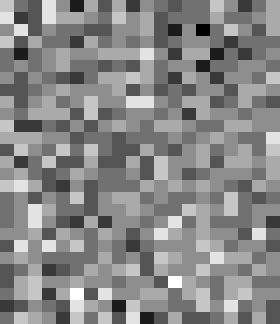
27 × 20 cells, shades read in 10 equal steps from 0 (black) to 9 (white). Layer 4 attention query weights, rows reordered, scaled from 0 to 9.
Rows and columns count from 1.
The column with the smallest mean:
5
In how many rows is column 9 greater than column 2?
11
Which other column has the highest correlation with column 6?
8
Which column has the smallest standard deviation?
19
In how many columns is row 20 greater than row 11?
10
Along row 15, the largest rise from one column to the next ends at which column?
12
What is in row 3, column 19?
3
